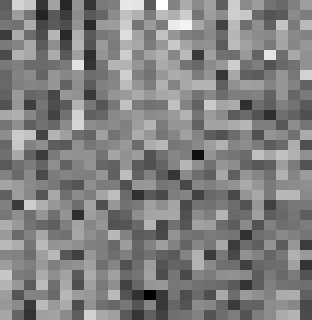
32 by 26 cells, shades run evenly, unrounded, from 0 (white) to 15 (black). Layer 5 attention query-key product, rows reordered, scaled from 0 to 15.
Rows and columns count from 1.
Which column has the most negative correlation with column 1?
11
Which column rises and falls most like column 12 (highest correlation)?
14
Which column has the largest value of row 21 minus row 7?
7
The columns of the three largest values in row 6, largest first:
8, 17, 1
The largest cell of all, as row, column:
30, 13
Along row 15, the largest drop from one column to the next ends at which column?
2
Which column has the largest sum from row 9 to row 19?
4
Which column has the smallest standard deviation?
9
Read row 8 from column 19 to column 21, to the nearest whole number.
12 5 9
